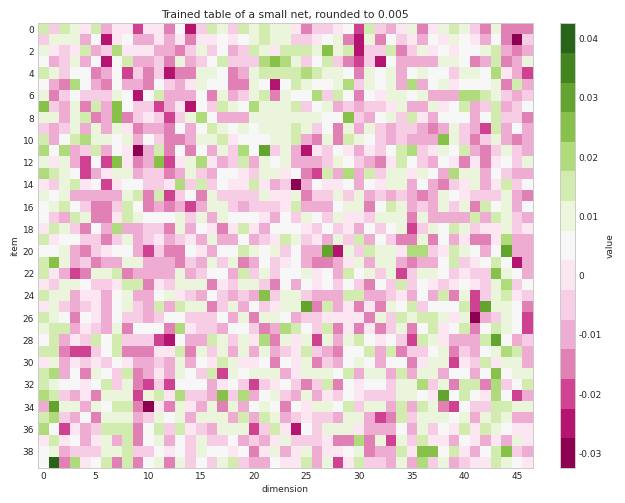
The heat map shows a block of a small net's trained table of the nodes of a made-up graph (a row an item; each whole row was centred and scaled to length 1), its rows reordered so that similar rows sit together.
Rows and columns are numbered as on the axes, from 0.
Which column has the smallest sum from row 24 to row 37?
9
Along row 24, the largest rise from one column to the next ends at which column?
21
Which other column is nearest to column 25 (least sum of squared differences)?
42
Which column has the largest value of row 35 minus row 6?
1
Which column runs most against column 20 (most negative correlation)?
30
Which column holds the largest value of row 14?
13
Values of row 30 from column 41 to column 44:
-0.005 0.015 0 0.01
